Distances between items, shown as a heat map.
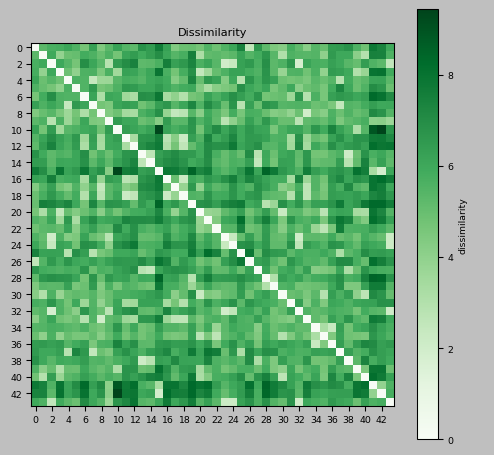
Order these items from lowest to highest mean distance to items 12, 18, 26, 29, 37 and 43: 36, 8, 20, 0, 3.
8, 0, 20, 3, 36
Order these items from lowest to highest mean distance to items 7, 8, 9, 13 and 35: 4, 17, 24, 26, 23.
4, 23, 17, 24, 26
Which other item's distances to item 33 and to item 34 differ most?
36
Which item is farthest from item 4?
19
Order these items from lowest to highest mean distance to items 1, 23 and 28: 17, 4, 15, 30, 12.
30, 4, 17, 12, 15
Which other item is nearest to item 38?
13
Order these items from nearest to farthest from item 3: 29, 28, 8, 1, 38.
1, 8, 29, 38, 28
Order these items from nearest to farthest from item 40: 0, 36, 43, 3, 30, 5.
30, 3, 0, 5, 43, 36
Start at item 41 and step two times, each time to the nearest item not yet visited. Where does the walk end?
42
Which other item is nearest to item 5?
21
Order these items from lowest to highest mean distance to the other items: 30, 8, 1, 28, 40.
8, 30, 1, 40, 28
